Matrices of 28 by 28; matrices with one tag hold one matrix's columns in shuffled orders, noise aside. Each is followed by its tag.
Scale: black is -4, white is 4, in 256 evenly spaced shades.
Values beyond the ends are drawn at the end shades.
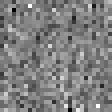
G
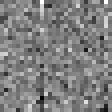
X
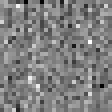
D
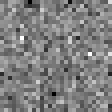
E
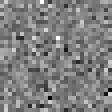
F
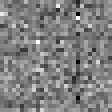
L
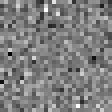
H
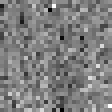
G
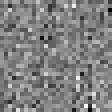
G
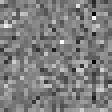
L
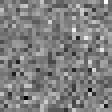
F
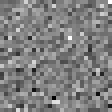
F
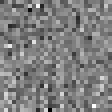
G
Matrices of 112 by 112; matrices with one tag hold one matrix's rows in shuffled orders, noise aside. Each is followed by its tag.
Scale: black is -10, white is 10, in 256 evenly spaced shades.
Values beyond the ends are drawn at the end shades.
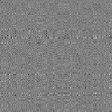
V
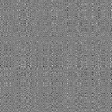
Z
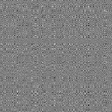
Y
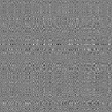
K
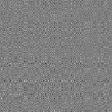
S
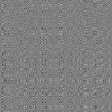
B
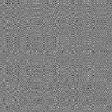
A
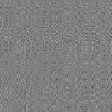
Z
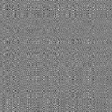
A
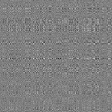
K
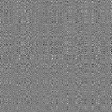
Z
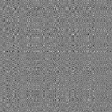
A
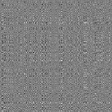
B
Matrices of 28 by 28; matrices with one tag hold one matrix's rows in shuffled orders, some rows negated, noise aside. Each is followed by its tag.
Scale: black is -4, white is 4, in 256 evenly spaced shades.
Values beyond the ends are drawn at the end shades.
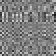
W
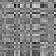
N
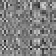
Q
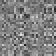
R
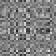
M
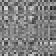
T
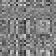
M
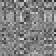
R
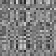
M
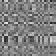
T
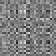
M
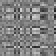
N
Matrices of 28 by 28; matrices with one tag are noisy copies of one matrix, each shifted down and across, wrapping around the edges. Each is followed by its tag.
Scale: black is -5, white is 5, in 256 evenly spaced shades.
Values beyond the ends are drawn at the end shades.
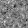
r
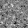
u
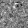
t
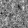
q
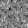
r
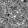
r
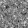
r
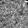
t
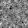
r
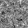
r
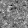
t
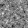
r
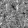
q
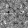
u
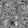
q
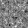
r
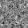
u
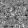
u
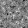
r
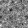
r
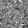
t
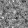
u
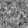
r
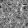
t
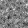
r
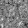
q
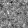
u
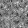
r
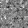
u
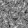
r
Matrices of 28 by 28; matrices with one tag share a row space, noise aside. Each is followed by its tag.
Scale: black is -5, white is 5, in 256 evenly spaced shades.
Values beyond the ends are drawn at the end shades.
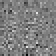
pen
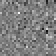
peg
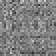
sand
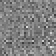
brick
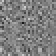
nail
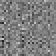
nail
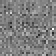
brick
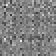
sand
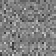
sand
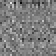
sand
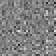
peg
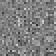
peg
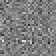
nail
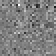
peg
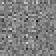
pen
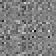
nail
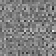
brick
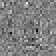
pen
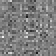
pen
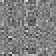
pen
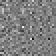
nail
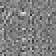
nail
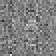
pen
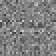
sand
